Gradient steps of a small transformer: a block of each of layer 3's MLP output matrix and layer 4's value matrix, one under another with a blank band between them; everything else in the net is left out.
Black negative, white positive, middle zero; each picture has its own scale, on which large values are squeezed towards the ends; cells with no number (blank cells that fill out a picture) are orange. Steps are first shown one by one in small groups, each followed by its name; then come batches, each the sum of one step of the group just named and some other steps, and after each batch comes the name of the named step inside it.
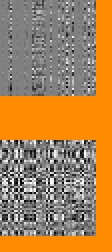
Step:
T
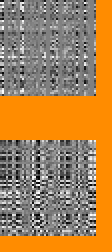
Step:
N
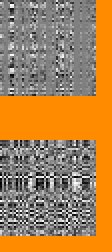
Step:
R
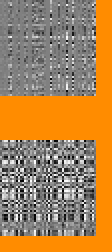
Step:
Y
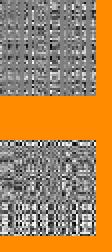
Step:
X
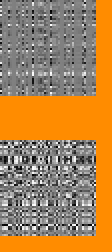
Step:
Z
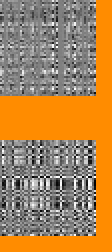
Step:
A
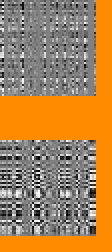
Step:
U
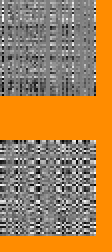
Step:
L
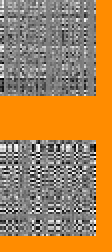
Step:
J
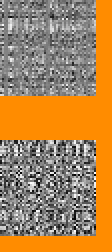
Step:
T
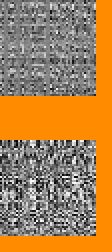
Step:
R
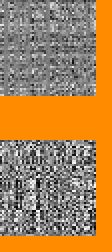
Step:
R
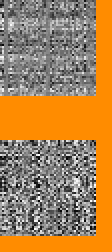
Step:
U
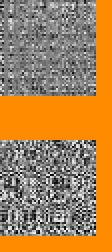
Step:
T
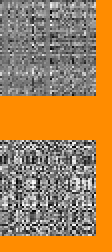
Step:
Z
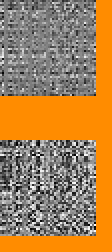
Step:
N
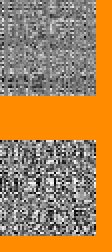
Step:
T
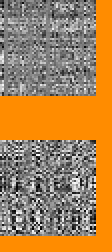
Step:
X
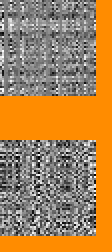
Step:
N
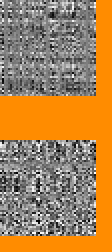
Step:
X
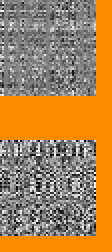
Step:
U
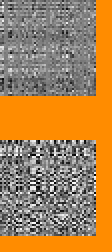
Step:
J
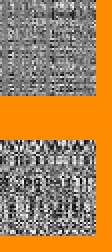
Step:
X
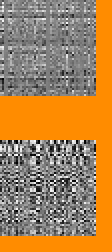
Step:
J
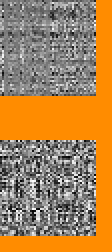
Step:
Y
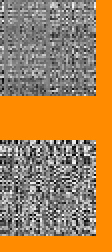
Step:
J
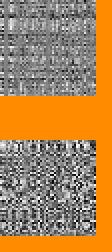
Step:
J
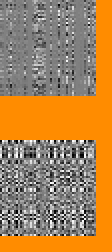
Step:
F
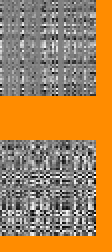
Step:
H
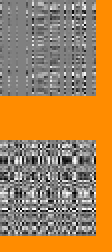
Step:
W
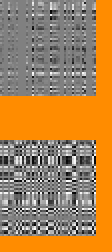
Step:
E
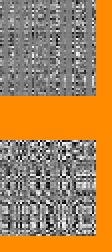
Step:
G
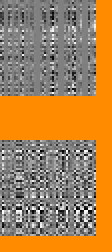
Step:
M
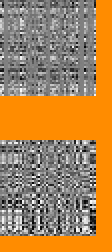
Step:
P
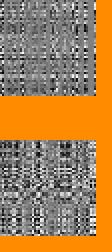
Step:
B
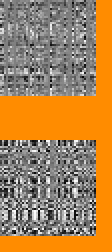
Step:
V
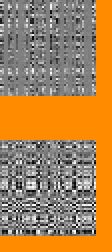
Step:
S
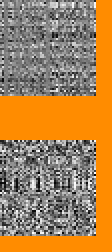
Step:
B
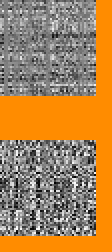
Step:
P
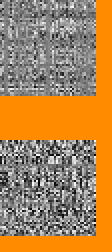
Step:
W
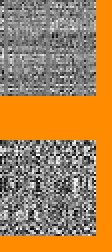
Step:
V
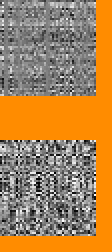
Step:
E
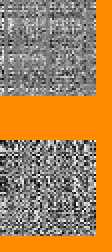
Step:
V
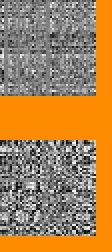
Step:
S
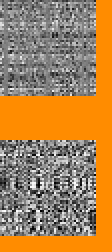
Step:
P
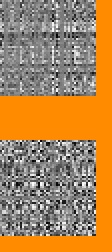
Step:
G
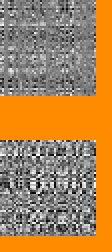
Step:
G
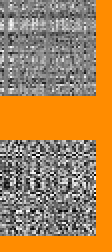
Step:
G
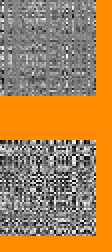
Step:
E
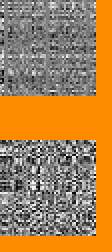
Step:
E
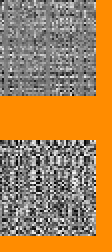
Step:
B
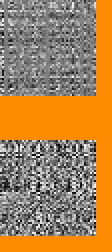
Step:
B
